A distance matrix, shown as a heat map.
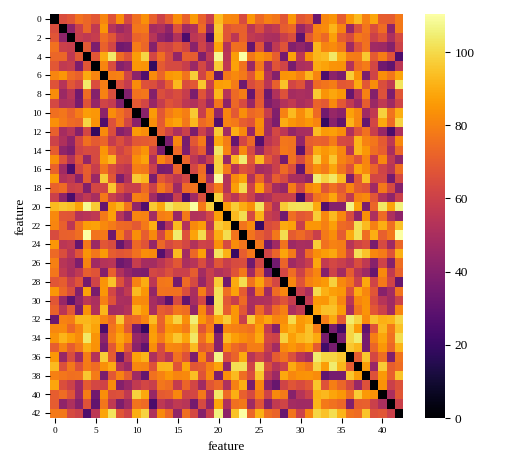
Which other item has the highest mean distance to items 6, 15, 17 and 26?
32
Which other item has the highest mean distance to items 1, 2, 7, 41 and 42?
20
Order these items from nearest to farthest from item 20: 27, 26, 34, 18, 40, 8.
34, 27, 26, 18, 8, 40
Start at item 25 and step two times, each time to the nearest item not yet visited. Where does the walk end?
13
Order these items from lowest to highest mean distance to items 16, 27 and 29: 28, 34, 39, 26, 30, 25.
26, 30, 39, 25, 28, 34
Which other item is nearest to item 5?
12
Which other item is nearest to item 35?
33
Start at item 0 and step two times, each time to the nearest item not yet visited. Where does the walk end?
23
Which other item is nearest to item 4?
42
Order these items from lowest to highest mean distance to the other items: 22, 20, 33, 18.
18, 33, 22, 20
